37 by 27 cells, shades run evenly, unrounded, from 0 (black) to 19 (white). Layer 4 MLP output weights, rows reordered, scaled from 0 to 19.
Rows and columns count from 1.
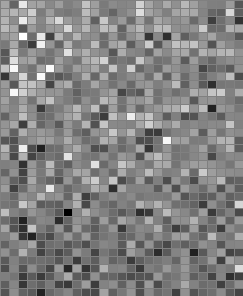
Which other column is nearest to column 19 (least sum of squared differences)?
21
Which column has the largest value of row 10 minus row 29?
3
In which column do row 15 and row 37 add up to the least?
5
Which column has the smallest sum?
24
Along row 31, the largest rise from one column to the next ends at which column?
15
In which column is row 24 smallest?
13
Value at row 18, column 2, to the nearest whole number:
6
